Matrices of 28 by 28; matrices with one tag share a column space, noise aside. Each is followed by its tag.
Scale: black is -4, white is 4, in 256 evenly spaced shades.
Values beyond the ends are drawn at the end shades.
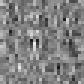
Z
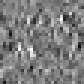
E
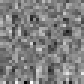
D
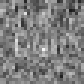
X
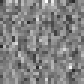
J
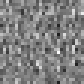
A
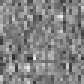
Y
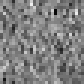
A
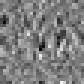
E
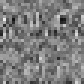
D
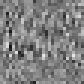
E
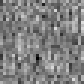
Y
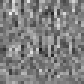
X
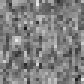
J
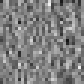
J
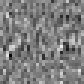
E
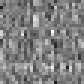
Z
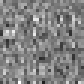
D
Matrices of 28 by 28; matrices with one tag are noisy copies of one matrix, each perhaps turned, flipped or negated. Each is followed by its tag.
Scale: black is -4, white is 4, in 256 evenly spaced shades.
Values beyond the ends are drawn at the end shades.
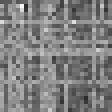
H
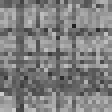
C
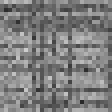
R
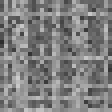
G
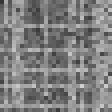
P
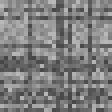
H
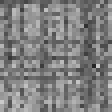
R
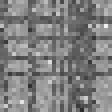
C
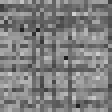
R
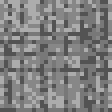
R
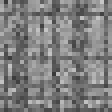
G
